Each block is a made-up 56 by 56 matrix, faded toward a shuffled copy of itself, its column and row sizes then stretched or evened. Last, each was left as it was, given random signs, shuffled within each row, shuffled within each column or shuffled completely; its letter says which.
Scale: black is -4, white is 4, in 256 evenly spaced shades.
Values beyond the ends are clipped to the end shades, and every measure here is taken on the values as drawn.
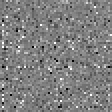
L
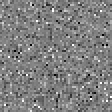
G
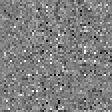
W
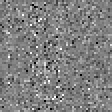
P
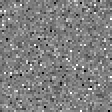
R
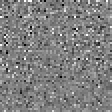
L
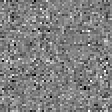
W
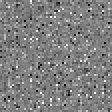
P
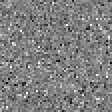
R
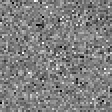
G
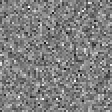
R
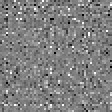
W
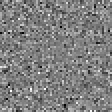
G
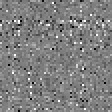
W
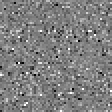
G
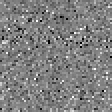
G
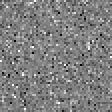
R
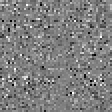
L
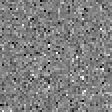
P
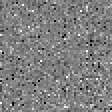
P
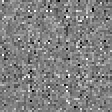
L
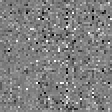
L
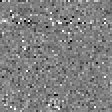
G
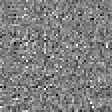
W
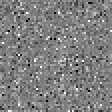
L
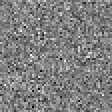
P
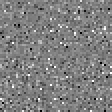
G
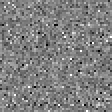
G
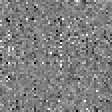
W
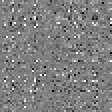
W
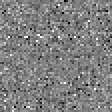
G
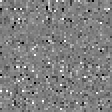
W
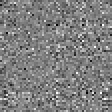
W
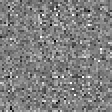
W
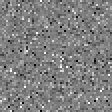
R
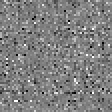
L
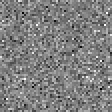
R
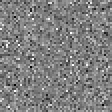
P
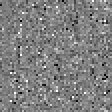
P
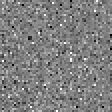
P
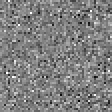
L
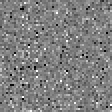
P
